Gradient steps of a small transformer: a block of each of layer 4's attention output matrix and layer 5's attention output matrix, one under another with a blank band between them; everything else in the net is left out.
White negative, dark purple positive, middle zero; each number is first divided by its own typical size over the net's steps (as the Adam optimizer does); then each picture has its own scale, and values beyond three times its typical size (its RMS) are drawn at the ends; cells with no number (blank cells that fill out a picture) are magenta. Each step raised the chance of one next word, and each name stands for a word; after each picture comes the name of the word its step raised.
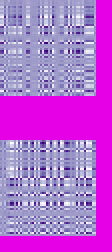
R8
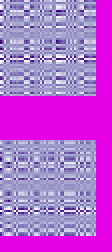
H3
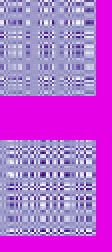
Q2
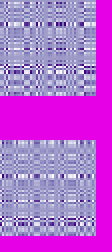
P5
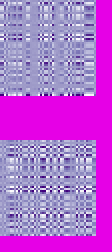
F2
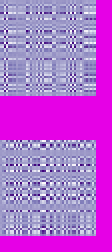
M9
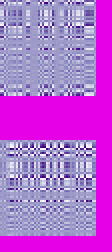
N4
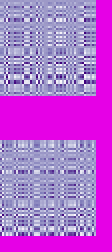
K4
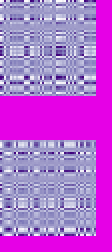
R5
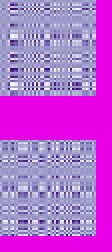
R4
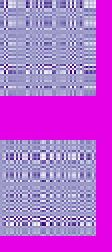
P5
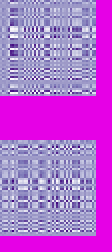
N4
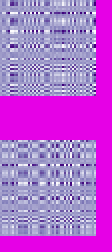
M9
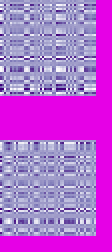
R4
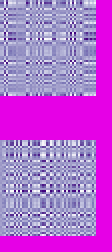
F2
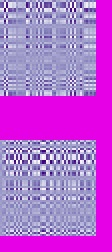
Q2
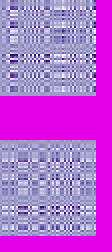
H3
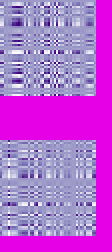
K4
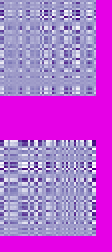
H3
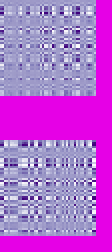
M9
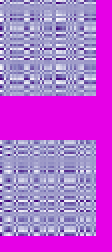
N4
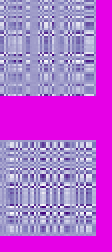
H3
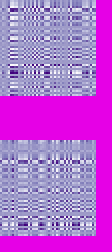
P5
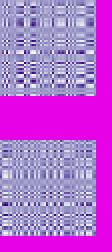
K4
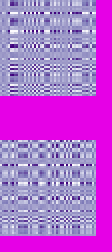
M9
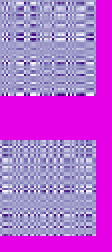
F2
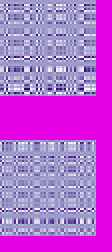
R4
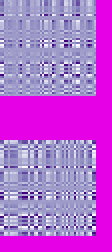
K4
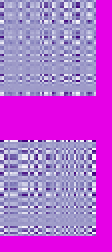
Q2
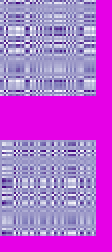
R8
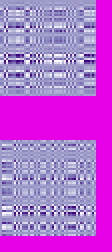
H3
